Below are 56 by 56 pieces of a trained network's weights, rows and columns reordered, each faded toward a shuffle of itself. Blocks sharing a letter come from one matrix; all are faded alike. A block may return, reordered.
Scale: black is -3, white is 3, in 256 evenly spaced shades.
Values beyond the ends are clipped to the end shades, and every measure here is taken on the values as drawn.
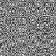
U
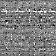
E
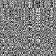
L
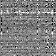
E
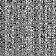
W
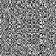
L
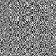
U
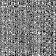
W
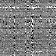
E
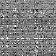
E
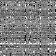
E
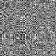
L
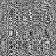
L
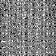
W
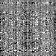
W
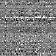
E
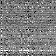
E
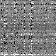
E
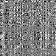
W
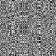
L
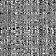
W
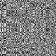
L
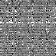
E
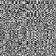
L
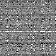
E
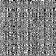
W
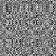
U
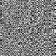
L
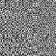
U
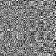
L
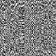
L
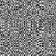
U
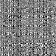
W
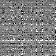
E
